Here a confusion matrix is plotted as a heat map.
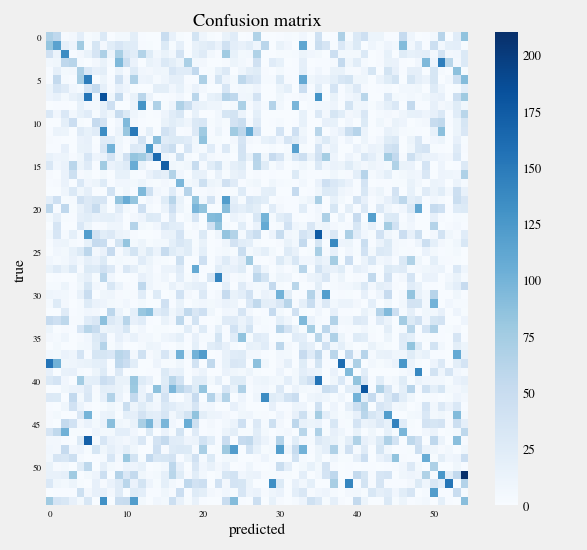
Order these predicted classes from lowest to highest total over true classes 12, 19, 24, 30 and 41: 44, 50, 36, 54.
54, 50, 44, 36
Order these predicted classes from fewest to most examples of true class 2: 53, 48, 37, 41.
53, 48, 41, 37
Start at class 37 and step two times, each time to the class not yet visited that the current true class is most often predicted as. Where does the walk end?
48
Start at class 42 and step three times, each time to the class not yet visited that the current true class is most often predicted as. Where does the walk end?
44
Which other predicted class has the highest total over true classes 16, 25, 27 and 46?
35
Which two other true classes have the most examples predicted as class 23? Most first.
19, 20
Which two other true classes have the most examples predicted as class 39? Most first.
52, 23
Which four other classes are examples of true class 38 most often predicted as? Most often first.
0, 46, 1, 27
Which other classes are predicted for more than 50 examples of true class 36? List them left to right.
7, 30, 47
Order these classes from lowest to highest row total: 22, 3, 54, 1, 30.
22, 30, 3, 54, 1
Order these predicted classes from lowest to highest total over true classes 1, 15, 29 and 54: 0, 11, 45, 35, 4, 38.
38, 45, 4, 35, 0, 11
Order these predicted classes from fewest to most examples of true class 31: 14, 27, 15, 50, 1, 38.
14, 38, 1, 15, 27, 50
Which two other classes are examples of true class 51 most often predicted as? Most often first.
54, 3
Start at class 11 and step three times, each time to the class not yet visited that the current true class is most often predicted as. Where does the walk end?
33
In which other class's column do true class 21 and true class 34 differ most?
42
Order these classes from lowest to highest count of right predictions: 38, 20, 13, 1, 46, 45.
20, 46, 1, 13, 45, 38
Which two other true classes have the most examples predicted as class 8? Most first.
13, 45
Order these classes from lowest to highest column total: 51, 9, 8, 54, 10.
8, 51, 9, 10, 54
